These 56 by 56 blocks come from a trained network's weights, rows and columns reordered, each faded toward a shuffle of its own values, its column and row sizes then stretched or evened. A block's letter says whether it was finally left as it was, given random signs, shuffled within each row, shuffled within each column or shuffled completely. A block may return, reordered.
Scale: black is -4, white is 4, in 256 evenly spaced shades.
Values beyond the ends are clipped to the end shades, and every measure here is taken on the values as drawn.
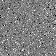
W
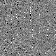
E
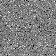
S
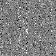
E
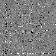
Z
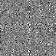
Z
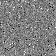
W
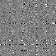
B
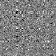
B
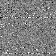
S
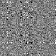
B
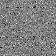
S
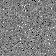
W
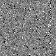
E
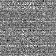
B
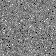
W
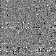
B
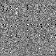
Z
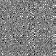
B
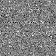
S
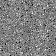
W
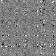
B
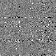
Z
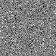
E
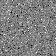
W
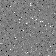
W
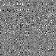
B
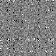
B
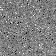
W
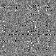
Z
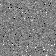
W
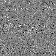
S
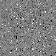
E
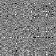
B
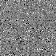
S
